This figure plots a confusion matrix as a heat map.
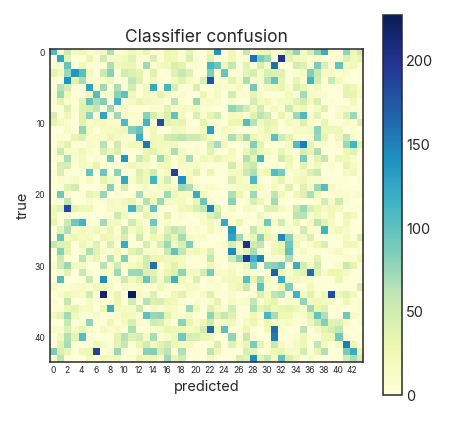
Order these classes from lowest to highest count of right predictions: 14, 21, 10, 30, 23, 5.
14, 23, 30, 21, 10, 5
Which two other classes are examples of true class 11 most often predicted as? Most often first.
22, 12
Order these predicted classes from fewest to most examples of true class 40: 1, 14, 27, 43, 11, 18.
43, 1, 11, 27, 14, 18
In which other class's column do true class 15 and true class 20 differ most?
10
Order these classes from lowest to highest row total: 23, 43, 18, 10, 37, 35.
23, 35, 18, 43, 10, 37
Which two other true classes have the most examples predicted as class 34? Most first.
30, 13
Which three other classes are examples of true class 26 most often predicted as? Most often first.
32, 25, 1
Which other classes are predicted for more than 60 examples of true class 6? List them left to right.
1, 9, 10, 35
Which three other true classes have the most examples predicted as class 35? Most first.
13, 9, 15
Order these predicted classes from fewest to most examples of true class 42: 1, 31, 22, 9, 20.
20, 31, 1, 22, 9
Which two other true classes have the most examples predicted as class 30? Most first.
37, 24
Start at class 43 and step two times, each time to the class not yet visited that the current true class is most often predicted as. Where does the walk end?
25
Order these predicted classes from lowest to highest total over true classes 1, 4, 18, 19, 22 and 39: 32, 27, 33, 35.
33, 27, 35, 32
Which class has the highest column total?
28
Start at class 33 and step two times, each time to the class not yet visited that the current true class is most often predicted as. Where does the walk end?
27
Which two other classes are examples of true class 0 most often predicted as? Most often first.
23, 38
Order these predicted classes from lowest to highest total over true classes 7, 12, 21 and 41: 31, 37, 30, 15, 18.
30, 18, 15, 37, 31
